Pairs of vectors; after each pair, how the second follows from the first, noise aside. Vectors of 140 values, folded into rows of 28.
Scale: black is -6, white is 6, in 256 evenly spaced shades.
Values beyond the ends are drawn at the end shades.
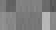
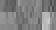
copied.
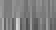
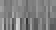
copied.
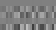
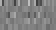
reversed, partly zeroed.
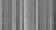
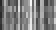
reversed, scaled up.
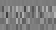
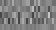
reversed, negated.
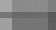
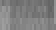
wrapped around, shrunk.
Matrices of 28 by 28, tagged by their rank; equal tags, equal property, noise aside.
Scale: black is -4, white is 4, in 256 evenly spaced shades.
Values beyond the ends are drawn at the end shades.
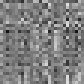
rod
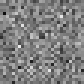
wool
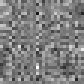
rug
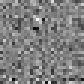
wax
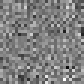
wax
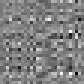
rod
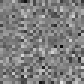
wax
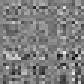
rod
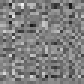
rug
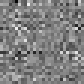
rug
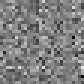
wax
